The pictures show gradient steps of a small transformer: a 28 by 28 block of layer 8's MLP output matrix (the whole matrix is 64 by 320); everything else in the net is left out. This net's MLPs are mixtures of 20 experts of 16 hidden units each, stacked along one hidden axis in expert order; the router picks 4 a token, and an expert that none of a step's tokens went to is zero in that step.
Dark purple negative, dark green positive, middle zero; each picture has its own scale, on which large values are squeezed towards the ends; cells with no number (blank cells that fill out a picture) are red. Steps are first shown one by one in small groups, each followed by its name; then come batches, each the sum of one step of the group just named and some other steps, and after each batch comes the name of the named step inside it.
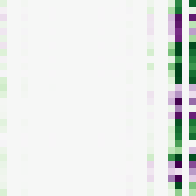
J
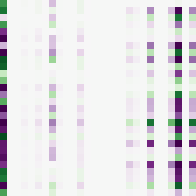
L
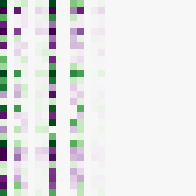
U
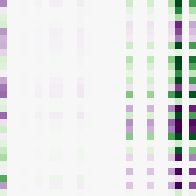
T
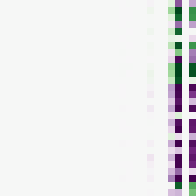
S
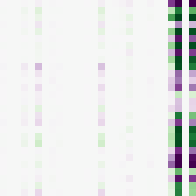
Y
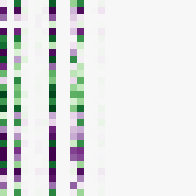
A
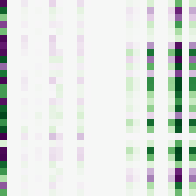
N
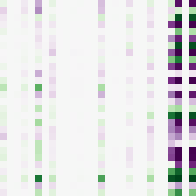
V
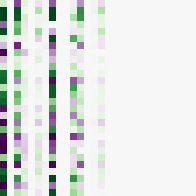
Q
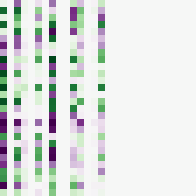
Q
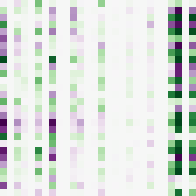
L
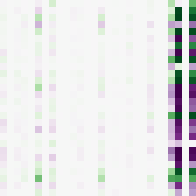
V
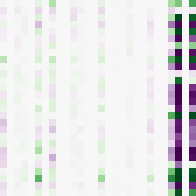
V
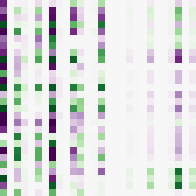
A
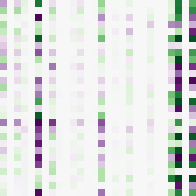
T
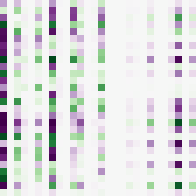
L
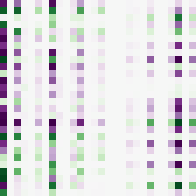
L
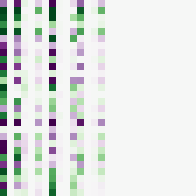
Q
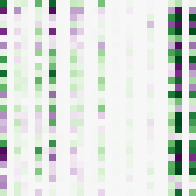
U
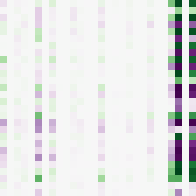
V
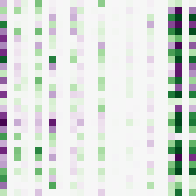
L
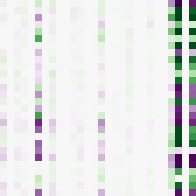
Y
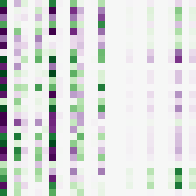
U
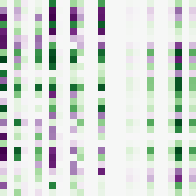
N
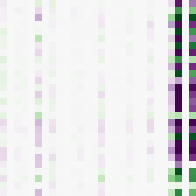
V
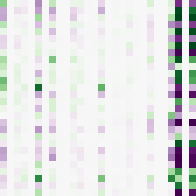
V
